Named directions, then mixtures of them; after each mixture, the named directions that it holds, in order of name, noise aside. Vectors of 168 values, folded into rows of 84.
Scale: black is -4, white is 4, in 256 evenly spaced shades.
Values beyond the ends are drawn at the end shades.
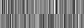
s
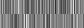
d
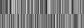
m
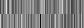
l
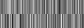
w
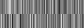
w.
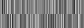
s, w.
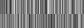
m, s.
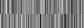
l.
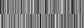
l, m.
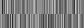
s, w.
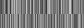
m.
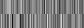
w.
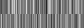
m, w.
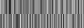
l, w.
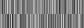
s, w.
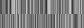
m.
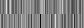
l.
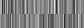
s.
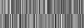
m, w.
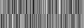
m, w.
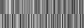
l, w.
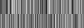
m.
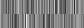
d, s.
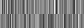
s.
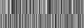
m.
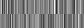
s.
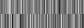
w.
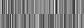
s.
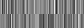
s.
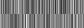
d.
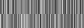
d, l.
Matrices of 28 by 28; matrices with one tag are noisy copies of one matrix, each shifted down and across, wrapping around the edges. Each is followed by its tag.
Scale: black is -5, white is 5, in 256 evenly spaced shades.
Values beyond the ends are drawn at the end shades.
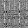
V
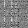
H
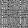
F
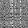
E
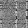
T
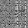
E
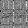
V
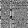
T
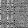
H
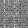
F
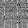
V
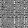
F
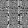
T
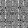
V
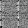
T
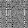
F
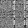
T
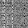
E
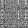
H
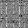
V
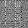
F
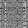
E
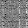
H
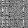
H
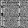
T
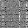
H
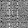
E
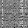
E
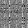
V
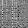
F
